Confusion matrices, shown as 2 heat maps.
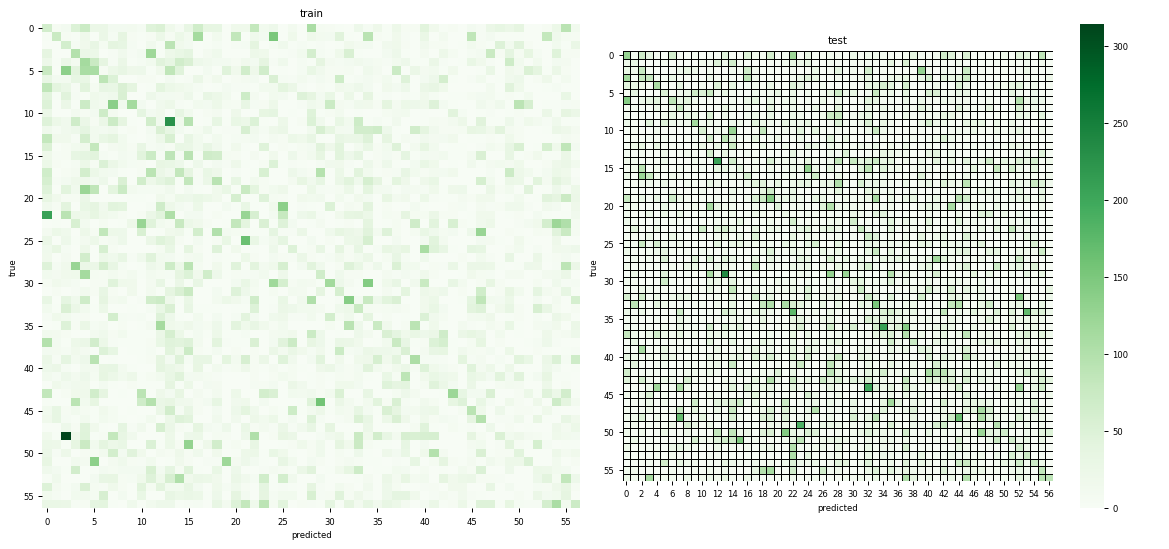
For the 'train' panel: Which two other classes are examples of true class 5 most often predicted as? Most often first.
2, 4
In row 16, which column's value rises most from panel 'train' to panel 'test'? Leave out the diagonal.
2
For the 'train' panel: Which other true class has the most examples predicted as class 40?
26
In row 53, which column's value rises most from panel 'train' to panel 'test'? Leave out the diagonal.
22
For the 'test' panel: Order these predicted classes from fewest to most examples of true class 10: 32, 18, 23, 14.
32, 23, 18, 14
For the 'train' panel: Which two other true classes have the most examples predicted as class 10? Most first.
23, 43
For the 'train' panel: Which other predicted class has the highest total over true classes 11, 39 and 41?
13
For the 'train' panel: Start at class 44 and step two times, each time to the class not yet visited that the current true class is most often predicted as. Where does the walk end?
4
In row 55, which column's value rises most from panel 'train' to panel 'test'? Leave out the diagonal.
19
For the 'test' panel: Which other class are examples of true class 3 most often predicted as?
0
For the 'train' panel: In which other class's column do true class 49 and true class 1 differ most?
24
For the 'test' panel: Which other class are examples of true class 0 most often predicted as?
22
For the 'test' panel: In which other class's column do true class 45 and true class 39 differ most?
2
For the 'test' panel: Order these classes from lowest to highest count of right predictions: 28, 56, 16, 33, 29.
28, 16, 56, 29, 33
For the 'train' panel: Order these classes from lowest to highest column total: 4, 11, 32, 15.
32, 11, 15, 4
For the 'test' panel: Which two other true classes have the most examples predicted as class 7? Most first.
48, 44
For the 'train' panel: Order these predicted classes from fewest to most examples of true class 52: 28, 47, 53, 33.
47, 53, 28, 33
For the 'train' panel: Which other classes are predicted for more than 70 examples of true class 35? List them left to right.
12, 32, 39
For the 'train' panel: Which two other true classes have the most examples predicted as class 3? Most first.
28, 44
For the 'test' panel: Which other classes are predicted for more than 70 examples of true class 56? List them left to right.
3, 37, 45, 55
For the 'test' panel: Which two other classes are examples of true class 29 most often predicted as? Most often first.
13, 27
